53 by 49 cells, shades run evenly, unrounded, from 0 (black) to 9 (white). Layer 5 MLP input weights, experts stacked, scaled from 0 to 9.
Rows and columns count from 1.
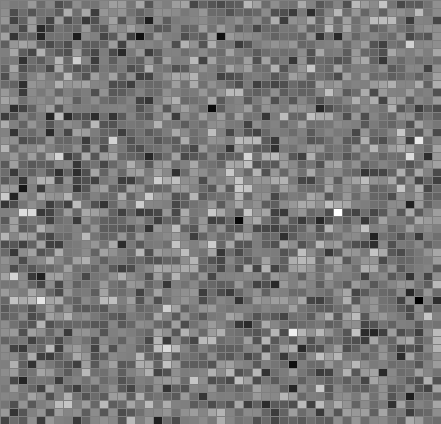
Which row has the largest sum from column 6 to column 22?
51
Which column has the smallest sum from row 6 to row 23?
3
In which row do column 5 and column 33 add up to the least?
49
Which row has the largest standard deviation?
27
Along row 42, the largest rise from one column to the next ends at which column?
33
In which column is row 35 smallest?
5
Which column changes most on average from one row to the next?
46
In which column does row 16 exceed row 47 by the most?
18
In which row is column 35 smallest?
2
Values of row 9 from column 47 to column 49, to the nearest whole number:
5 2 5
